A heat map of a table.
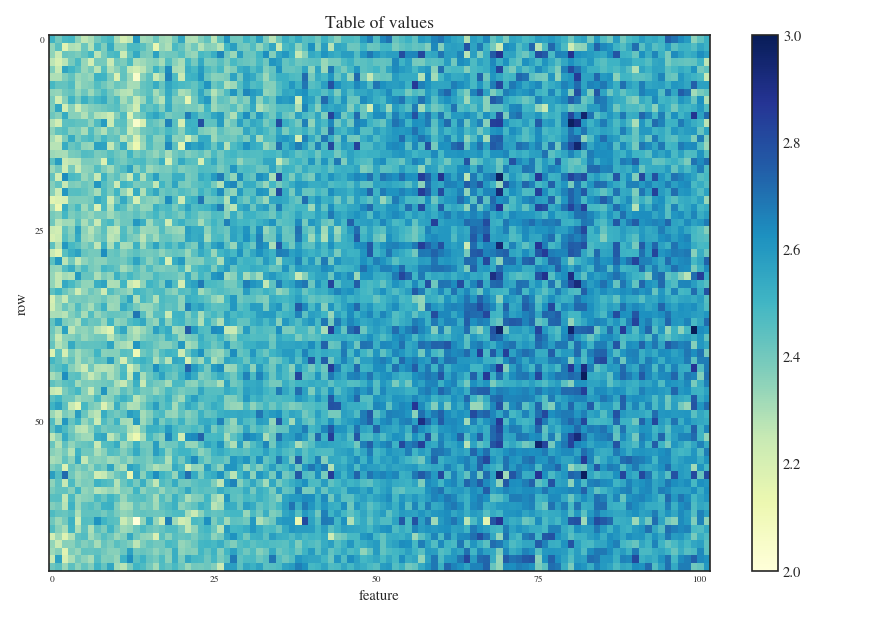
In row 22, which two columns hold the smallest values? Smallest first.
1, 7
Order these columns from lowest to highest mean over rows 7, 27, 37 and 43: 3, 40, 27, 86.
3, 27, 40, 86
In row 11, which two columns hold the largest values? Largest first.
80, 81
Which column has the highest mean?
81
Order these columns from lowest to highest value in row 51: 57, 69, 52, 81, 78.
78, 52, 57, 81, 69
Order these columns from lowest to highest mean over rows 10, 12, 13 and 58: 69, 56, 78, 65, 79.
78, 65, 79, 69, 56
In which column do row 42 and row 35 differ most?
21
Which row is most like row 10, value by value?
43
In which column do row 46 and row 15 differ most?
82
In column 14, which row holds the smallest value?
11
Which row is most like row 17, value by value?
67
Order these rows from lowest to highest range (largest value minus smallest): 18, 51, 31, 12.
12, 51, 31, 18
